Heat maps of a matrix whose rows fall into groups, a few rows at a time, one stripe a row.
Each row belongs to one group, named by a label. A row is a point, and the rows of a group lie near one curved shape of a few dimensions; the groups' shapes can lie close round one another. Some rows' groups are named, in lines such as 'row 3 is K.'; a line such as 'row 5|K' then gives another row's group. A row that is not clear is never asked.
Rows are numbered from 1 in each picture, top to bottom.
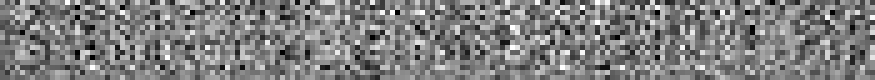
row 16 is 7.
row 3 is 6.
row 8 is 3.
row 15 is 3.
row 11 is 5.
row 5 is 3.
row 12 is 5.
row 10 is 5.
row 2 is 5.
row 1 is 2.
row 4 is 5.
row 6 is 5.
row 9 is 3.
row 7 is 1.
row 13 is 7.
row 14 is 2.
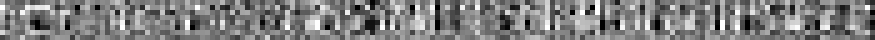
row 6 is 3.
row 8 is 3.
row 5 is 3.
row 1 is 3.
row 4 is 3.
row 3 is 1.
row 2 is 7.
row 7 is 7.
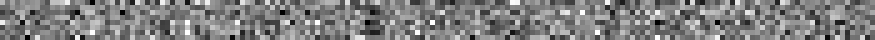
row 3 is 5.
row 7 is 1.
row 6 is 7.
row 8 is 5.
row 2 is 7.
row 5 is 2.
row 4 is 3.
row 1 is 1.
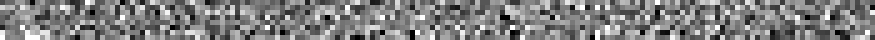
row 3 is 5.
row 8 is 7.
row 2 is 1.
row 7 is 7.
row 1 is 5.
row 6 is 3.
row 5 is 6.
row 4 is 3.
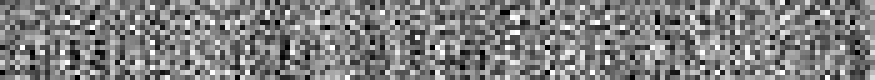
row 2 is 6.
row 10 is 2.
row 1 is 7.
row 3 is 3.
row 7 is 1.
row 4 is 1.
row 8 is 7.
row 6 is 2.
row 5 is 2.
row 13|1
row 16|5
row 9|6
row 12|5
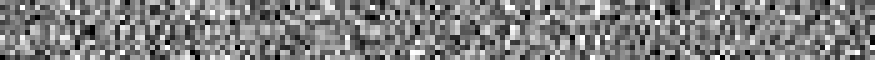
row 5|5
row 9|1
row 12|7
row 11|6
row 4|3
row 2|2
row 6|5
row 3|2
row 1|3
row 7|5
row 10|5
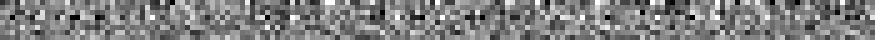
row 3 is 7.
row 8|7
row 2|7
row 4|6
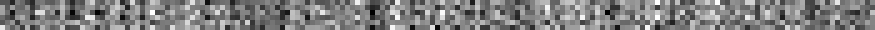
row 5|2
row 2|3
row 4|5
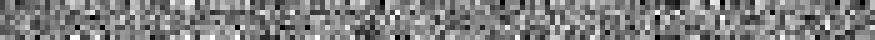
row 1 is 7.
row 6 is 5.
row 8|2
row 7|7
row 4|6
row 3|2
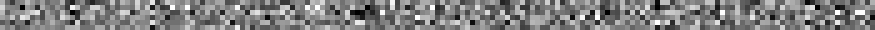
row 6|2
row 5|5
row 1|6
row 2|2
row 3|7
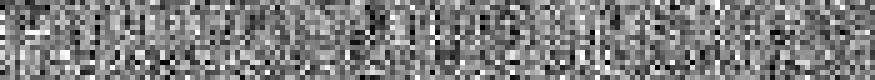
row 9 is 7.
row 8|2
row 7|7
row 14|2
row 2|7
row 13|6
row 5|3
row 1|5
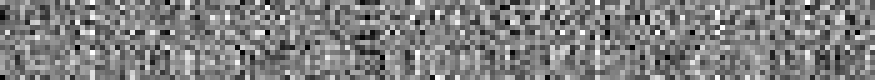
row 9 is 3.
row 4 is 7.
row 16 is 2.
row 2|3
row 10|5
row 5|5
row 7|6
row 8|7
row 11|1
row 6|6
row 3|2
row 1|1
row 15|2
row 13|2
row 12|7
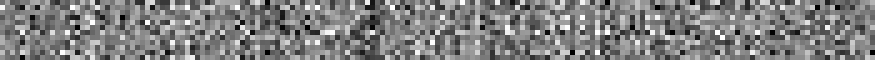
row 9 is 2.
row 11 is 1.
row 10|6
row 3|3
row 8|7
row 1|6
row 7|2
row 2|2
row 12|1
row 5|1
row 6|5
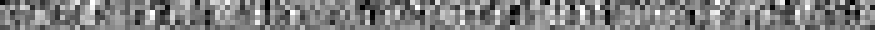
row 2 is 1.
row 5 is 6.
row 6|3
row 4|6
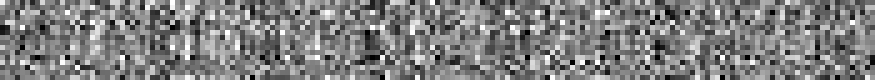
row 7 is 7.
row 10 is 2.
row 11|7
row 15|6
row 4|2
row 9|2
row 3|2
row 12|3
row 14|5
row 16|7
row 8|2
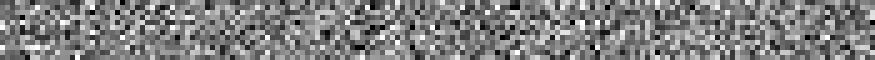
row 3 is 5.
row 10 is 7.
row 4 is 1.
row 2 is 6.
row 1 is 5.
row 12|5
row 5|1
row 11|1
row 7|2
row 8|3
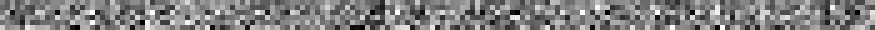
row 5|1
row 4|1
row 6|7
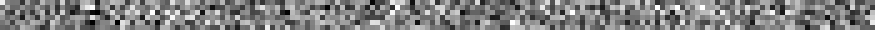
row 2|2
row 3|6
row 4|1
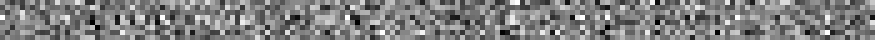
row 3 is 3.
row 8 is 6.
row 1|1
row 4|1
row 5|5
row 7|3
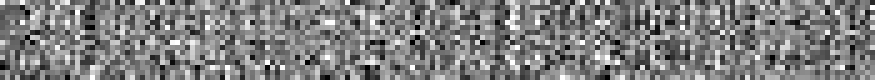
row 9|3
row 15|2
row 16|2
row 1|1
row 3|5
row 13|3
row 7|6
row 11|3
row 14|7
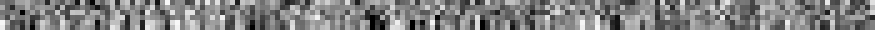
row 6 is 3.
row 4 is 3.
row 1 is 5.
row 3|1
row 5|3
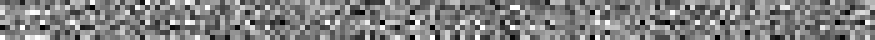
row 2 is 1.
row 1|1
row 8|7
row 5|7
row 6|3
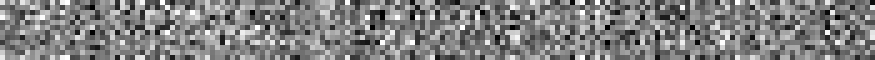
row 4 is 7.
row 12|1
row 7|5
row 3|3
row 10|6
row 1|1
